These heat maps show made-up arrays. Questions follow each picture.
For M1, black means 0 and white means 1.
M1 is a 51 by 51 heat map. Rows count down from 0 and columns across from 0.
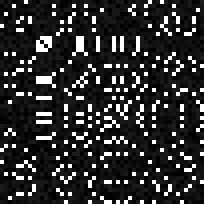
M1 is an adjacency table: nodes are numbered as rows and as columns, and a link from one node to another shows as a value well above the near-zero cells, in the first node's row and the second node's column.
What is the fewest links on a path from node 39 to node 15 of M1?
5
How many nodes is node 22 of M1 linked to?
10
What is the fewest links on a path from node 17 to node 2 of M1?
7
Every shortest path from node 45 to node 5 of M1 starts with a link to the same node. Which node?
node 26
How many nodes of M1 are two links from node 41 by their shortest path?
9
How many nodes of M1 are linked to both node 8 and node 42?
4
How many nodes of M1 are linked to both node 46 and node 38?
1
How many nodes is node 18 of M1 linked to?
7
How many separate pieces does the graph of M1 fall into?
3
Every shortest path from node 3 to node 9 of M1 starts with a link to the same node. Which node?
node 21
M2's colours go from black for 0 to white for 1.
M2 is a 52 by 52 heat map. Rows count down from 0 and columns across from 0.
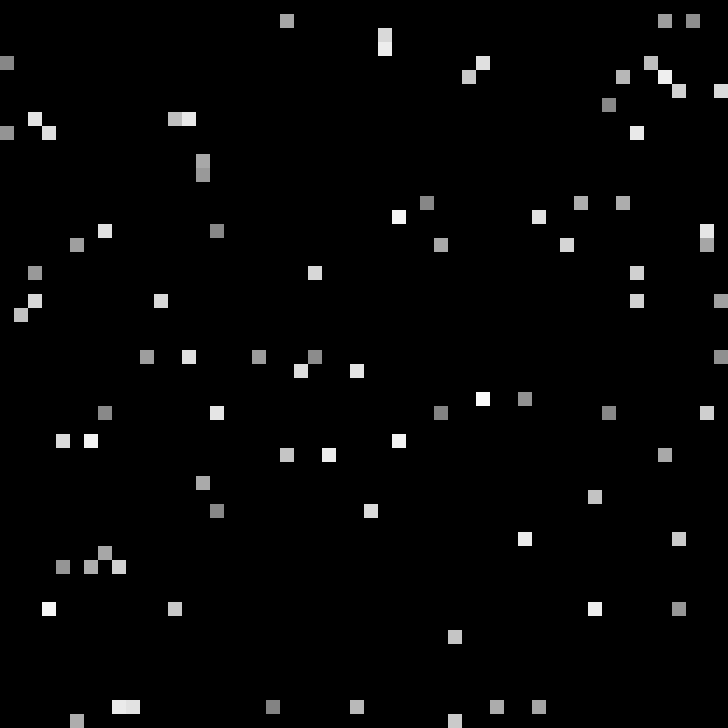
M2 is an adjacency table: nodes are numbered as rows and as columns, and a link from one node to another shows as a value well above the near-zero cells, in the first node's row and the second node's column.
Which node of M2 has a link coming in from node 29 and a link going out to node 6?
node 31
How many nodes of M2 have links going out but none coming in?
5
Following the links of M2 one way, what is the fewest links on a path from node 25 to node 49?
3
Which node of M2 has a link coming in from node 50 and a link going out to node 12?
node 8
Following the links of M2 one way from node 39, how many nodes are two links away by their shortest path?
1
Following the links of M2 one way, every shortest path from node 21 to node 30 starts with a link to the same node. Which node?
node 11
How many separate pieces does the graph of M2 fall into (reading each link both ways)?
2
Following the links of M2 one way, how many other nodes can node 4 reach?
7
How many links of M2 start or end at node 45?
4
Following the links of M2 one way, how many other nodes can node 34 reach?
4
